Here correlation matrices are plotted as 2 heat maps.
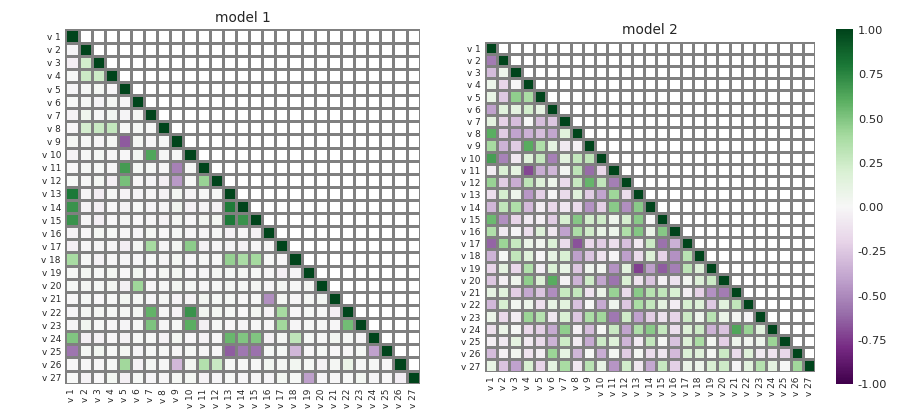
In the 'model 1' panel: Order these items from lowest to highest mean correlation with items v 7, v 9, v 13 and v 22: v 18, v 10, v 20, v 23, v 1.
v 20, v 18, v 1, v 23, v 10
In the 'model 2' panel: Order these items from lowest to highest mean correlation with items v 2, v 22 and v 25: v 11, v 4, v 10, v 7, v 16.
v 10, v 16, v 4, v 7, v 11
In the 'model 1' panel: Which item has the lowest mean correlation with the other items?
v 25
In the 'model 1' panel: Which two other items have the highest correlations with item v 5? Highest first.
v 11, v 12
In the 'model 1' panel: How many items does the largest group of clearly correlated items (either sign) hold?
7
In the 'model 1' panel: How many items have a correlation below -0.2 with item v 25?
6
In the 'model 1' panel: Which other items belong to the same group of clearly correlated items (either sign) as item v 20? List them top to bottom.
v 6
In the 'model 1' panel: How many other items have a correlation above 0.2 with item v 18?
5
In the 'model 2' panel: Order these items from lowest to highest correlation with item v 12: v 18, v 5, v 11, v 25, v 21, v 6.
v 11, v 18, v 25, v 21, v 6, v 5
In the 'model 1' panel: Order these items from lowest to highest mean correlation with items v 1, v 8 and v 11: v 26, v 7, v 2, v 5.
v 7, v 2, v 26, v 5
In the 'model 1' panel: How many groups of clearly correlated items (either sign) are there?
7
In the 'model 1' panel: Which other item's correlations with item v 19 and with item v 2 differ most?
v 27
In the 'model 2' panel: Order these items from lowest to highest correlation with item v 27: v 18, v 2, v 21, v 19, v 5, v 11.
v 11, v 2, v 5, v 21, v 18, v 19
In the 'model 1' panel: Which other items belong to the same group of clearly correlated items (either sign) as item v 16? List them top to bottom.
v 21
